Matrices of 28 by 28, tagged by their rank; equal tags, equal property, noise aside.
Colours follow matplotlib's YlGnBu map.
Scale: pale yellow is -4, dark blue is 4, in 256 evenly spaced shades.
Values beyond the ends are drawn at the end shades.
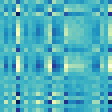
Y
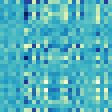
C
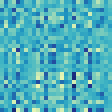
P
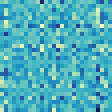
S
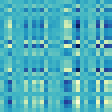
Y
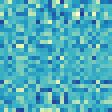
S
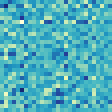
S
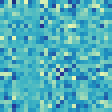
S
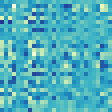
P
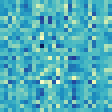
S
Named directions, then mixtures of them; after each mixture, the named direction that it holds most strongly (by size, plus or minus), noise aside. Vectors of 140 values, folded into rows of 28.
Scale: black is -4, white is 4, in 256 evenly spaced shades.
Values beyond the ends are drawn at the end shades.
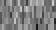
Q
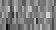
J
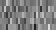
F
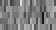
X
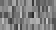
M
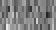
J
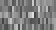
M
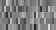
F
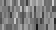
Q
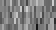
Q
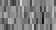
X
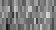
J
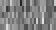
X
